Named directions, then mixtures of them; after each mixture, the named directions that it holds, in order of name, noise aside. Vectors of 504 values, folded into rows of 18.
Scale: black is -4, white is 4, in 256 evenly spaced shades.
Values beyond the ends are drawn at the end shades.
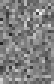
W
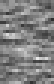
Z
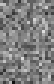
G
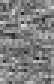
G, W, Z.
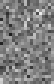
W.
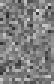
G, W.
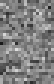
G, W, Z.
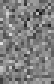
W.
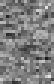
G, W, Z.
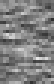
Z.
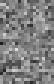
G, W, Z.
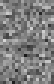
G, W, Z.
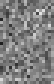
W.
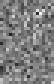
W.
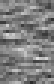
Z.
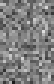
G.
